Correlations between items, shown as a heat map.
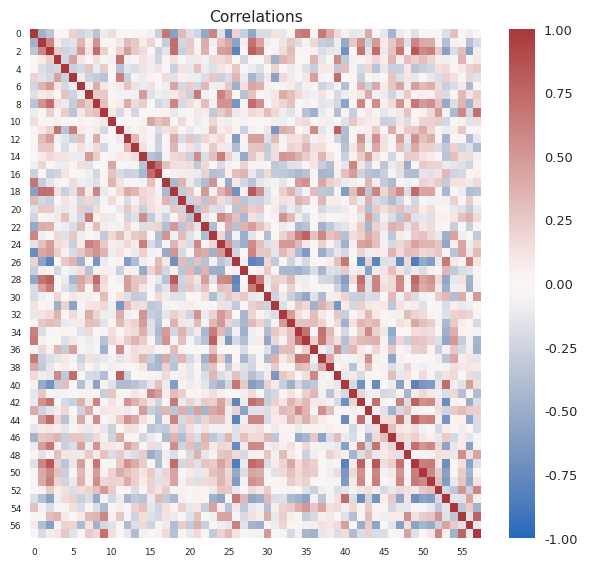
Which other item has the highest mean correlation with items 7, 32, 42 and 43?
24
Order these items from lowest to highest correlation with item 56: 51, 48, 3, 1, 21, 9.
51, 1, 9, 3, 48, 21
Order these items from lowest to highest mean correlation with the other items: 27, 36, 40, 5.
40, 27, 5, 36
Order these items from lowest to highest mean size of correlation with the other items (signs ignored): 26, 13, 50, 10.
10, 13, 50, 26
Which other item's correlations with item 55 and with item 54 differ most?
57
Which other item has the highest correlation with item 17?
0
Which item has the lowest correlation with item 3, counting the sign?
31
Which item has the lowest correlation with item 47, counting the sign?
26
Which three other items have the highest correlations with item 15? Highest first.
16, 41, 10
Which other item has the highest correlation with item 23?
35
